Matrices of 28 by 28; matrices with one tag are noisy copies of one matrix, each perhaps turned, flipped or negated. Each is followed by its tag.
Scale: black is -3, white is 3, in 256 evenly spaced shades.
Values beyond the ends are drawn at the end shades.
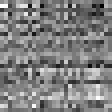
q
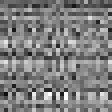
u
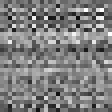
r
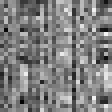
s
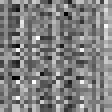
u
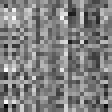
q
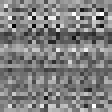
r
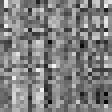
q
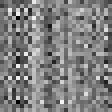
r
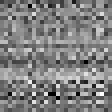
r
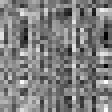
s
